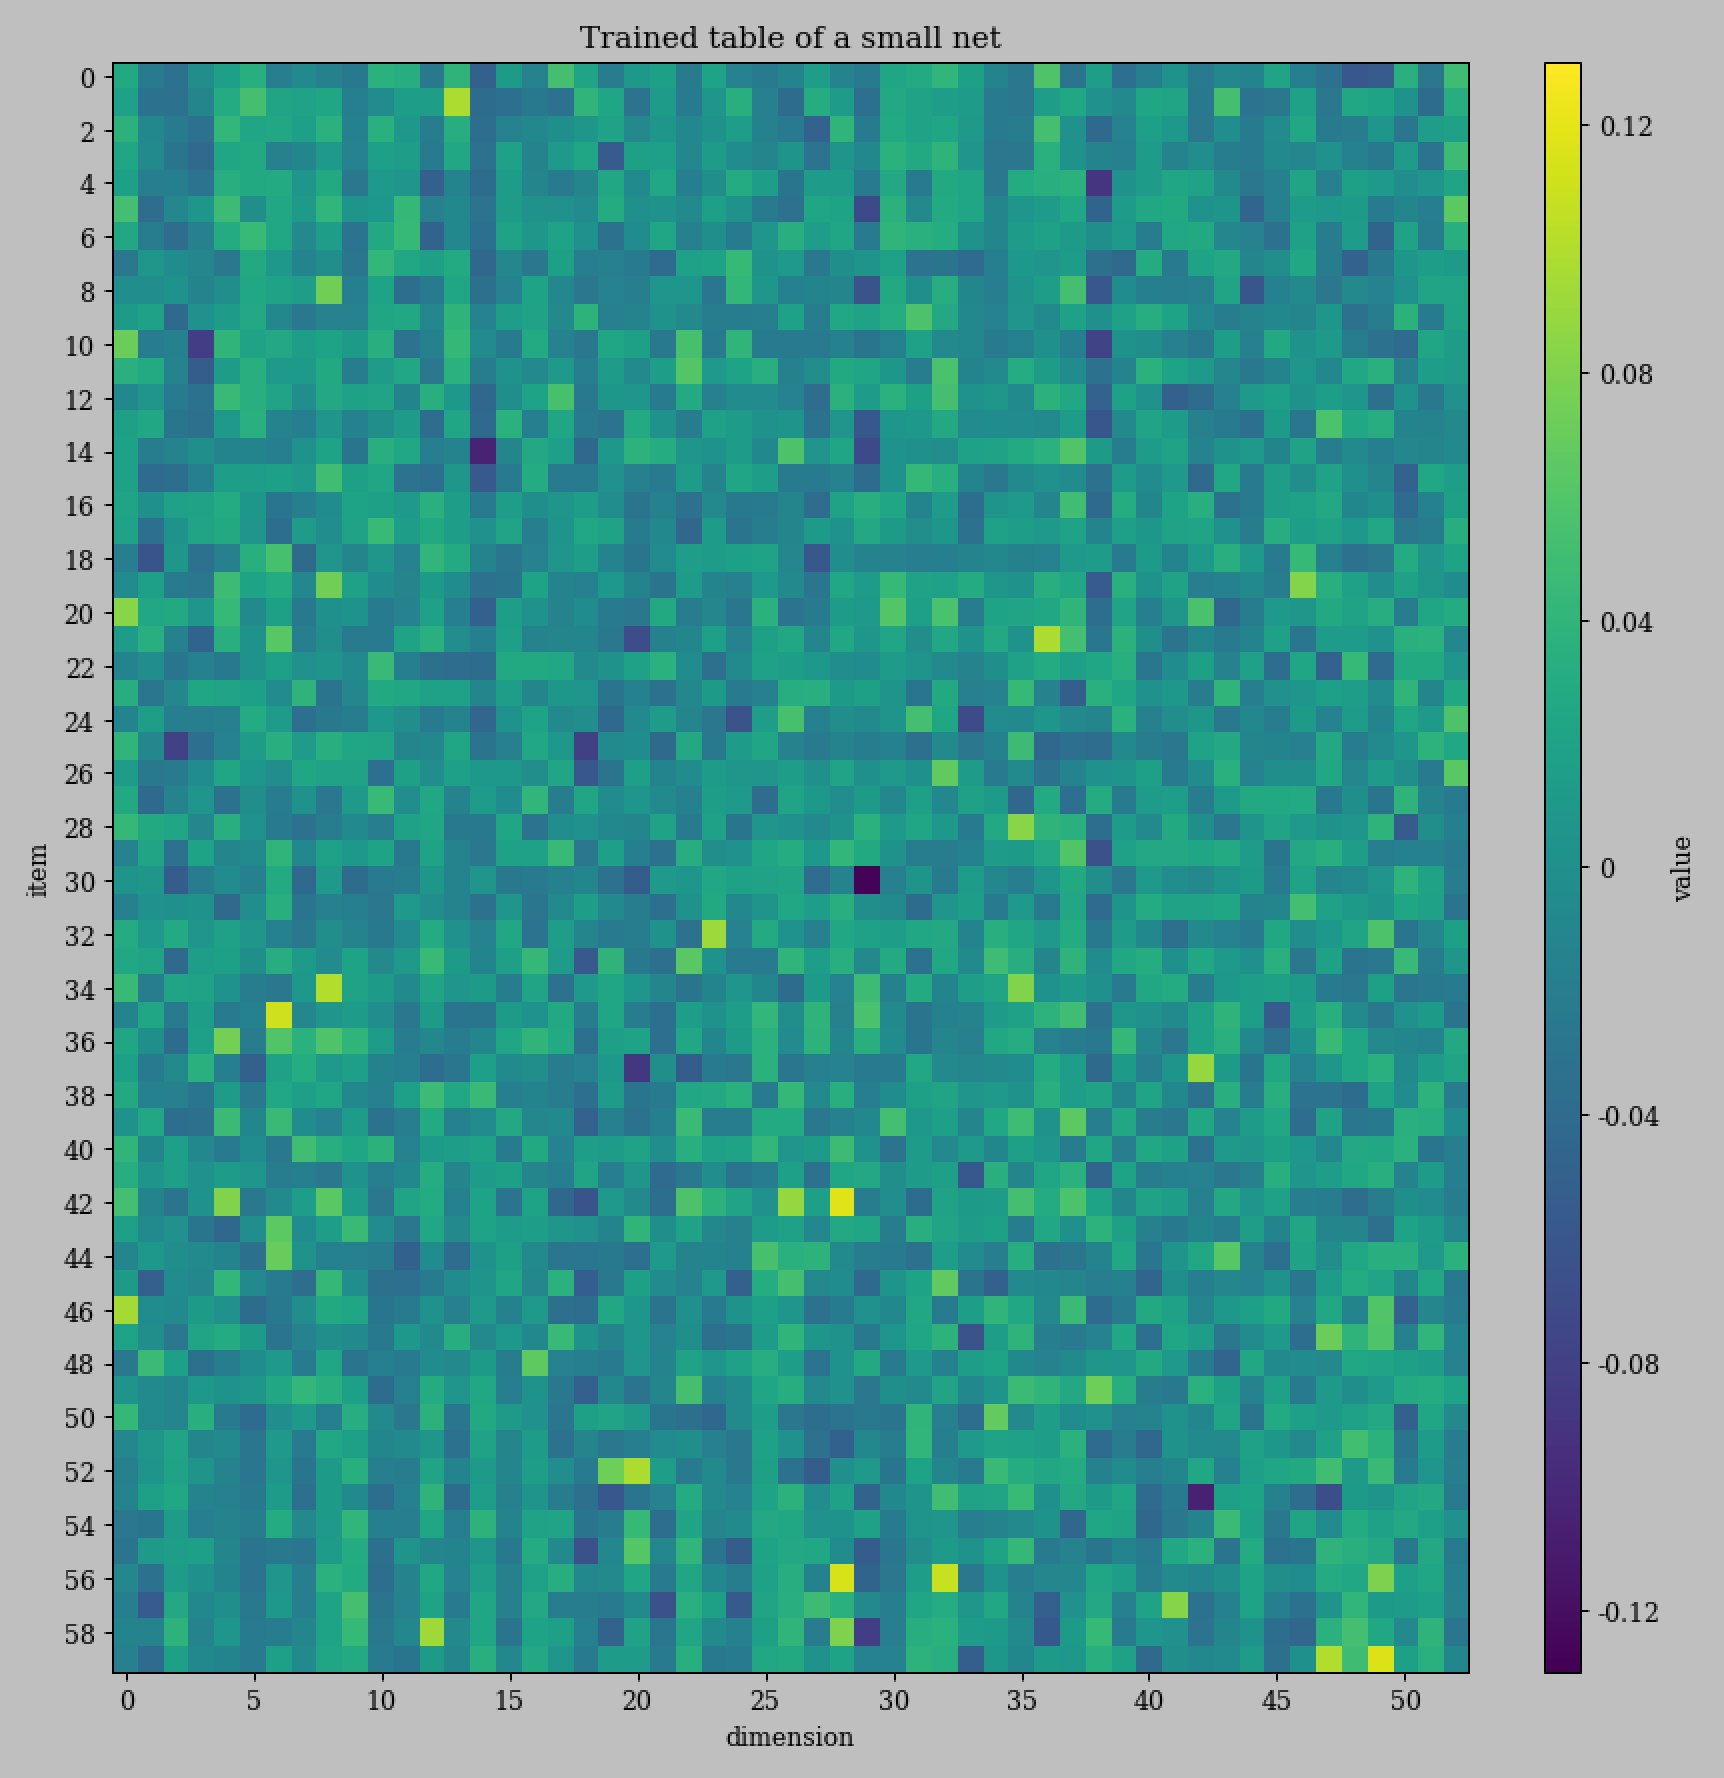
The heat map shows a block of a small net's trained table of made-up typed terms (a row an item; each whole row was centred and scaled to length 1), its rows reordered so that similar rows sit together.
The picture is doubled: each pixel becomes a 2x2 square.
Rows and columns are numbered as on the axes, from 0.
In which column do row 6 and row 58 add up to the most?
28
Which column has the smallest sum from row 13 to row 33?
14
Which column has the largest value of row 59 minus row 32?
47
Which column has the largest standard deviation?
29
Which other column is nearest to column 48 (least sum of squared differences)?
25
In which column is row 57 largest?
41
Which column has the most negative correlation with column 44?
52
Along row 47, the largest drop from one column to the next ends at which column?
33
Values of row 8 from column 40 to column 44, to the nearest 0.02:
-0.02 -0.02 -0.02 0.02 -0.06
